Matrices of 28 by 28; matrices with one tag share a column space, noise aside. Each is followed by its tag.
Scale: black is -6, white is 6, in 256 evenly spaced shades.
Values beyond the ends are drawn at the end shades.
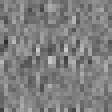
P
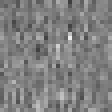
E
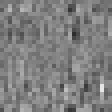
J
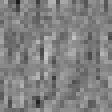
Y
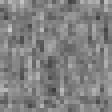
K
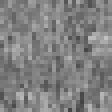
E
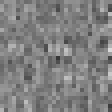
P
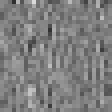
K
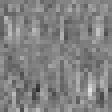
J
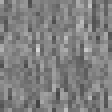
E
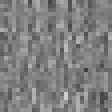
E
